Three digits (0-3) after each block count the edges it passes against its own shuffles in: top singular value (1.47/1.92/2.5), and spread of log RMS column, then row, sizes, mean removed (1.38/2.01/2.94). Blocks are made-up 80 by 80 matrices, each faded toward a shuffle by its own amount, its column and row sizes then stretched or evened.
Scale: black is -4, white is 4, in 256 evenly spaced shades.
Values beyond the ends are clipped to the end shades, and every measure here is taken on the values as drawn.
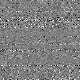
0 0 3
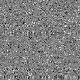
2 0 1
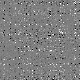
0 2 2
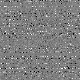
0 1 3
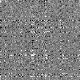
2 2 3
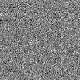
2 0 1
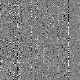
1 3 0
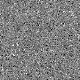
0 1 1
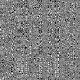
2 2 0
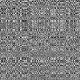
3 2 3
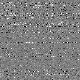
0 1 3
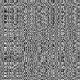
3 3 1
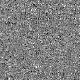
1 1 1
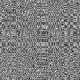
3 1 0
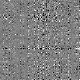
2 3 2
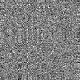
2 1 0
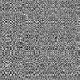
3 2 2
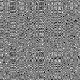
3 1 1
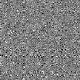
2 1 2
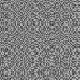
3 2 1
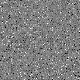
1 0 0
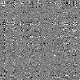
2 2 2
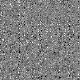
0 2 1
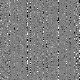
1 3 0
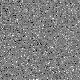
1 0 0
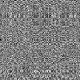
3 1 2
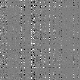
1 3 2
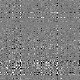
2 2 3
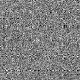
2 1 2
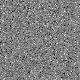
0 1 0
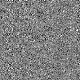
1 1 1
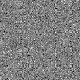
2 1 0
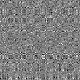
3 0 2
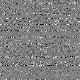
0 0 3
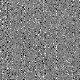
1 2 0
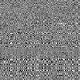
3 1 3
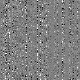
0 3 0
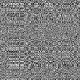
3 1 2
